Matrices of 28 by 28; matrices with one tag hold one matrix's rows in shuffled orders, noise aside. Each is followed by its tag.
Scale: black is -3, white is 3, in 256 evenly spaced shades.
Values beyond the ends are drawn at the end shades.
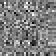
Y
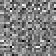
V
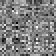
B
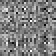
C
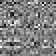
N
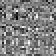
B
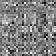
C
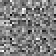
V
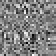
Y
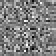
Y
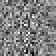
Y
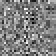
Y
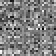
N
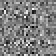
Y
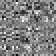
B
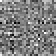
N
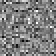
B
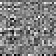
N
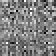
C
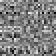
N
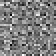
V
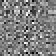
Y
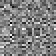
V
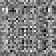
C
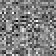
B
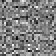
B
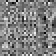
C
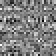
N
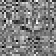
B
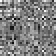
N
